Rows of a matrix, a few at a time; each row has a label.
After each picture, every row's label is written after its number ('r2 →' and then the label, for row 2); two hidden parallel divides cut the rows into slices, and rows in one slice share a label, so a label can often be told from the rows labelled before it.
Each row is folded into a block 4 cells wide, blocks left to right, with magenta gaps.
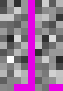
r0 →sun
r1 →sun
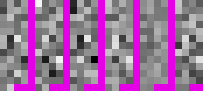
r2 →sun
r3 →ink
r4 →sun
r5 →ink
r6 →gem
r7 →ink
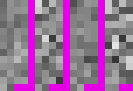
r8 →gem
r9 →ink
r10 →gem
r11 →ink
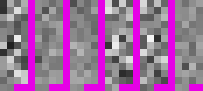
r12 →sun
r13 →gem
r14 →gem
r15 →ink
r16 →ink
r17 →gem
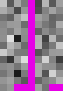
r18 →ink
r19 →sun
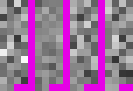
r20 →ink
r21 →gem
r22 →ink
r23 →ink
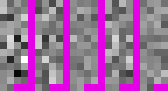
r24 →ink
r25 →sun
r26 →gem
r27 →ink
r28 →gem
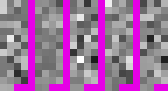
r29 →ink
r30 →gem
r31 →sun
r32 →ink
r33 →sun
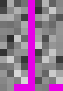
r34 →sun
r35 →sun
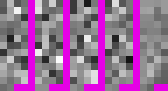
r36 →sun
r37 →ink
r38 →sun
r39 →sun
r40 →gem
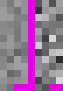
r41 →gem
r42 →sun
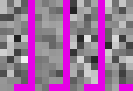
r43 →ink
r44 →gem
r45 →sun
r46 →ink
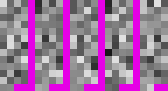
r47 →ink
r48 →sun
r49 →sun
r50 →sun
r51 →ink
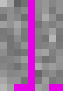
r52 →gem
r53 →gem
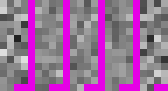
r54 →ink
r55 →gem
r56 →gem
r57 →gem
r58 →sun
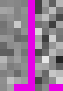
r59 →gem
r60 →sun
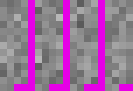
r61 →gem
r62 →gem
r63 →gem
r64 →gem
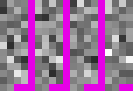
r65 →sun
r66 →ink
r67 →sun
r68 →ink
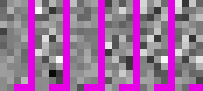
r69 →gem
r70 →ink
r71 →gem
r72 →sun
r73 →ink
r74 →ink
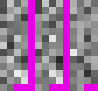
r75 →sun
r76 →sun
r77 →ink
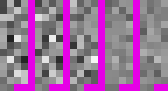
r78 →sun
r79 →sun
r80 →ink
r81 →gem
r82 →gem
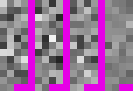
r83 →ink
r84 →sun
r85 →sun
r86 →gem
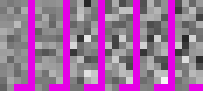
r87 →gem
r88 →gem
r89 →sun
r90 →sun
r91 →sun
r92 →sun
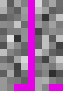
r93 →ink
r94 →ink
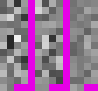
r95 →sun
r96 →ink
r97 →gem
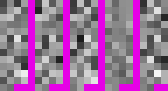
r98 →sun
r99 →sun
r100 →sun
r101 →gem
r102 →sun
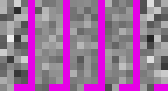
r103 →ink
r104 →gem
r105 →gem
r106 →gem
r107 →sun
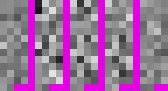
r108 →gem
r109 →sun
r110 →ink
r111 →ink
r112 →gem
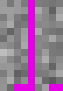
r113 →gem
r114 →gem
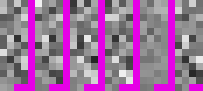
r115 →ink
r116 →ink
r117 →sun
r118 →sun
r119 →gem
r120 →ink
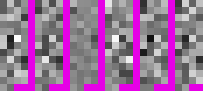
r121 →sun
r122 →sun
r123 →gem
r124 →ink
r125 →sun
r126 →sun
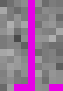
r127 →gem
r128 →gem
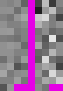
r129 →gem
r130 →sun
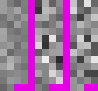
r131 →gem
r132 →sun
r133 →ink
